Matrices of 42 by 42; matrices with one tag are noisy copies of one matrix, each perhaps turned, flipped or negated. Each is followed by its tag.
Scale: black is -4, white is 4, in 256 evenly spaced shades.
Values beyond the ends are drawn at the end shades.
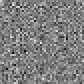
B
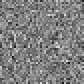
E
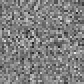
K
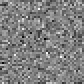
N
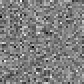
E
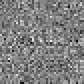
K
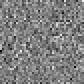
E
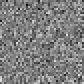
N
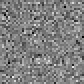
B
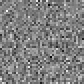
E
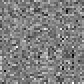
E
